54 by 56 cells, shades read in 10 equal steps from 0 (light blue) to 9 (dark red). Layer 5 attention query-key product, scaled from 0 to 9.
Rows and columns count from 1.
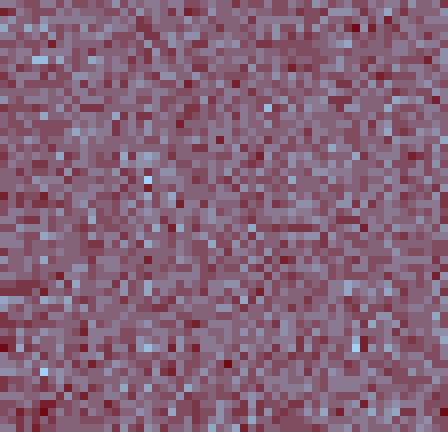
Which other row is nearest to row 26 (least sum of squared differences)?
16
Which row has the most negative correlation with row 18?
14
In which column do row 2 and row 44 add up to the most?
1
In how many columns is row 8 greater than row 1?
21
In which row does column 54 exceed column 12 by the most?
8
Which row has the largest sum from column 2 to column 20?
52
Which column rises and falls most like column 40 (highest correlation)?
38
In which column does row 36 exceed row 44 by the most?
3
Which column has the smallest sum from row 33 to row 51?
45
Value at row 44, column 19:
1
